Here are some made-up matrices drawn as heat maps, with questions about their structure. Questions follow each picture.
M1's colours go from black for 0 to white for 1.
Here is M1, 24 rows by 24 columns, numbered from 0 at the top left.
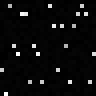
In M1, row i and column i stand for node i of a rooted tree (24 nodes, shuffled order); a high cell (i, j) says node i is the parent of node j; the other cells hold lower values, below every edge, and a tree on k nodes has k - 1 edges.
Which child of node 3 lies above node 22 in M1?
6
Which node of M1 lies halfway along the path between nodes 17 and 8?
13
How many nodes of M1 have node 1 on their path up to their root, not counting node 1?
9
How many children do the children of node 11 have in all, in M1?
4
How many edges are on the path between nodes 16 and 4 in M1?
5
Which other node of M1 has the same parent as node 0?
14
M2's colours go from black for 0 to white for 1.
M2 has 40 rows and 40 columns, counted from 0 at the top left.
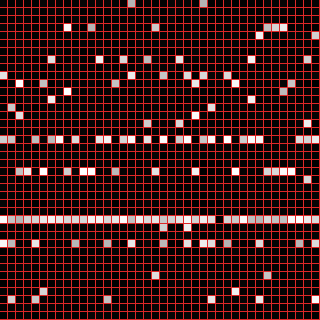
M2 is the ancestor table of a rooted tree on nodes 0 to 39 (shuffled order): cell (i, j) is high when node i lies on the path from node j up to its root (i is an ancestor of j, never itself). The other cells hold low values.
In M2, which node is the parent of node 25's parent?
9
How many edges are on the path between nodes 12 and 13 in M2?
5
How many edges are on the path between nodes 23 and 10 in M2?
7
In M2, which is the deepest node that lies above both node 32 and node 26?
37
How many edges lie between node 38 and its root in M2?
5
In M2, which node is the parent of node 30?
17
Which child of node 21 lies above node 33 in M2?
3
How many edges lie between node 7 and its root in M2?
2
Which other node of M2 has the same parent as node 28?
0
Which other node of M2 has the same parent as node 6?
31
